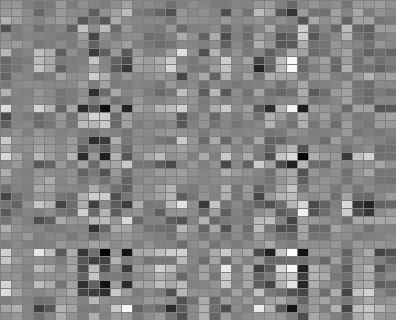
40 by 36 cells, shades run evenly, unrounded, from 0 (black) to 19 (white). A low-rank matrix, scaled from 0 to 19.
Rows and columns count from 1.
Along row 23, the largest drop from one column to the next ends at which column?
28
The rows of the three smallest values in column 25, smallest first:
32, 14, 36
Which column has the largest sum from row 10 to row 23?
1
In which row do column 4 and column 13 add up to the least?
39
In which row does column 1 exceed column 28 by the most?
20
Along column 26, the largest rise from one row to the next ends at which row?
34
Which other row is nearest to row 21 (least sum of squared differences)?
2
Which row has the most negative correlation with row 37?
25
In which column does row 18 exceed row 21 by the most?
27
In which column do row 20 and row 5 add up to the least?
10
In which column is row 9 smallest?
24
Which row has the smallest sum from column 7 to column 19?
33
